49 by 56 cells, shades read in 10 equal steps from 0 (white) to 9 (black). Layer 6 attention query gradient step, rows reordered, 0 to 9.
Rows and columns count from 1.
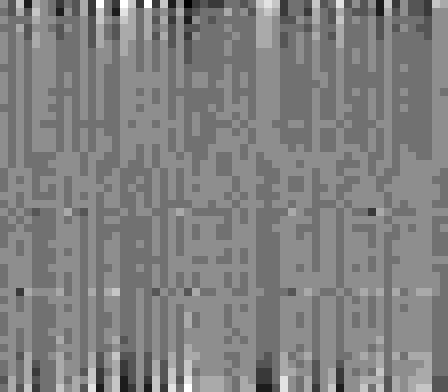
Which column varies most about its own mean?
24
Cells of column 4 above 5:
4
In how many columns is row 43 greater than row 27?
9
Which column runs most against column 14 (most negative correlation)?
3
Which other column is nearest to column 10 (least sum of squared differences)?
52
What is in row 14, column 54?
5
